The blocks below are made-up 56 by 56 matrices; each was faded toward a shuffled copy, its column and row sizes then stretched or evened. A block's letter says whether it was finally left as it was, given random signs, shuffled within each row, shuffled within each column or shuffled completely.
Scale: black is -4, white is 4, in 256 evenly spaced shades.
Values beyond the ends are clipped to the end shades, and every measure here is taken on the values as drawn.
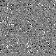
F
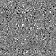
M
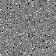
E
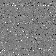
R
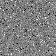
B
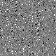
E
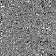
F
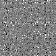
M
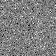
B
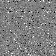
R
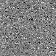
R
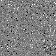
F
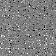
F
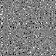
M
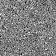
B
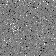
B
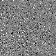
F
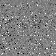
R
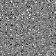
F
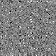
M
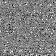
R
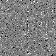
E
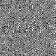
M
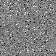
E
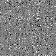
F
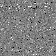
R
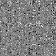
M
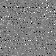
R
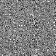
F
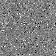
R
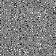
M
